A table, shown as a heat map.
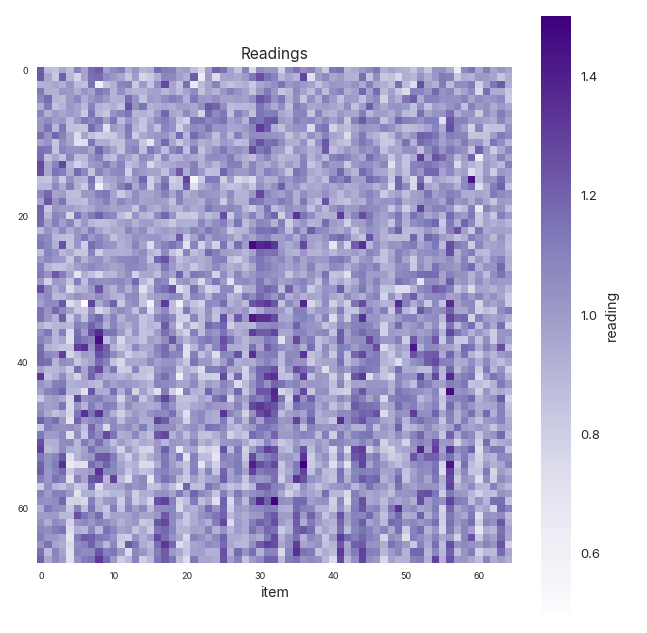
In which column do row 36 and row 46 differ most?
8
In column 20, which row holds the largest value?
15
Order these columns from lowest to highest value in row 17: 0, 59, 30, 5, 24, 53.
5, 59, 24, 0, 53, 30
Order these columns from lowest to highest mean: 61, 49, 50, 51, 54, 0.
50, 61, 51, 49, 0, 54
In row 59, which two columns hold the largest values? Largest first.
32, 30
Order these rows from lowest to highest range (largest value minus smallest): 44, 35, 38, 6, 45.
6, 35, 45, 38, 44
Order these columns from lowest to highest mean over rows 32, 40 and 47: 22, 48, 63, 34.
48, 22, 63, 34
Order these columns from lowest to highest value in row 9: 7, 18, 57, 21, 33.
7, 18, 33, 57, 21
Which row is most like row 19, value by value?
12
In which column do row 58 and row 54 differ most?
36
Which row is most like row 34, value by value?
24
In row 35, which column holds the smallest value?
19
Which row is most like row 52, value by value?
42
